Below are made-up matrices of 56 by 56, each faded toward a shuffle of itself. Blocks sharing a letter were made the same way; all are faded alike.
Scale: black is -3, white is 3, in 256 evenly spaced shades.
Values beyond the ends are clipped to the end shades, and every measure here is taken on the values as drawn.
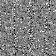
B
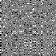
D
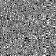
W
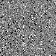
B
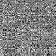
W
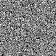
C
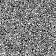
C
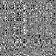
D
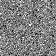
C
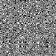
W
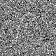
C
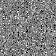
B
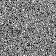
C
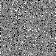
B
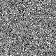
C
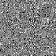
W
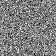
C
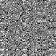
W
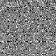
W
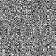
W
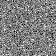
C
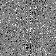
B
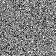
C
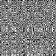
D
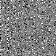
B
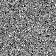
C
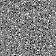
B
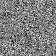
C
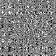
W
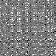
D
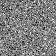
C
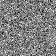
C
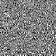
W
